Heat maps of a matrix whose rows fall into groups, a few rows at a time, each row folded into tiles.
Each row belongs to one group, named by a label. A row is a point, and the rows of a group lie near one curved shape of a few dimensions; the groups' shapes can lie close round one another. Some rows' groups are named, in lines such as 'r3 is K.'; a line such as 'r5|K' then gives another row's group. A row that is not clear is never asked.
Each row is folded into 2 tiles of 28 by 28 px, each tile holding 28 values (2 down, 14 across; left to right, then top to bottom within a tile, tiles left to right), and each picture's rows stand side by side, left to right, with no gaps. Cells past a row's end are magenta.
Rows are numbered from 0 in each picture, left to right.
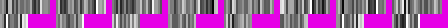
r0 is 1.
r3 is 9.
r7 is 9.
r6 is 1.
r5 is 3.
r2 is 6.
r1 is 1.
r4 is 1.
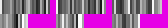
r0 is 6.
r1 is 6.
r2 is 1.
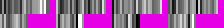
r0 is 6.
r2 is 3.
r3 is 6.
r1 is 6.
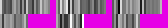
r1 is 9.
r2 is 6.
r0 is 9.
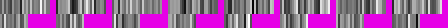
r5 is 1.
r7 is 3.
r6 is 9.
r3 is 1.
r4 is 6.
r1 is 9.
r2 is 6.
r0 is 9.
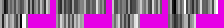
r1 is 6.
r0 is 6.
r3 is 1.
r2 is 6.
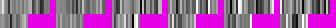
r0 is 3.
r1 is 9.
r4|9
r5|6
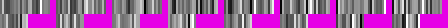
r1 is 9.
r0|1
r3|6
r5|9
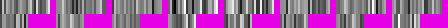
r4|3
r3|1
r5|6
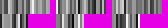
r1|6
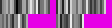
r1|9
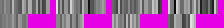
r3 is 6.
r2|6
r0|9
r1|9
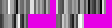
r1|6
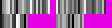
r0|3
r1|6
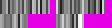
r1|6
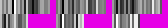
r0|9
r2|6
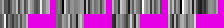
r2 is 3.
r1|6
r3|9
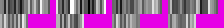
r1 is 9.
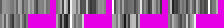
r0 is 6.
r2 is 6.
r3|1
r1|9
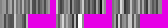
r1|6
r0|9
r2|1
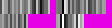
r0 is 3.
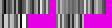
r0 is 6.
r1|6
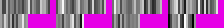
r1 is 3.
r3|3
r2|3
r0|6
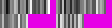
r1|6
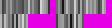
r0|6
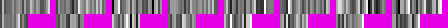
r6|3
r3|9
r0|3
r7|1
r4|1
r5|1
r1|9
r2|3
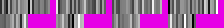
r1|6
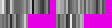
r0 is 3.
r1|3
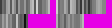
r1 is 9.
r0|3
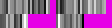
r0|6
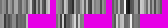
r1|1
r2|9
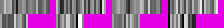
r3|3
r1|6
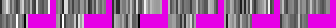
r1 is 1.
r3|6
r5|3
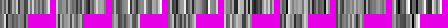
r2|1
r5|6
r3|1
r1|9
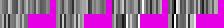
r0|1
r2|9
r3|1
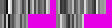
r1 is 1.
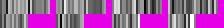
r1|6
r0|6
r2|3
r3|6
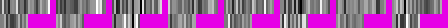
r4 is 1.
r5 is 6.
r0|1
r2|6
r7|9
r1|6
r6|3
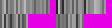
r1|6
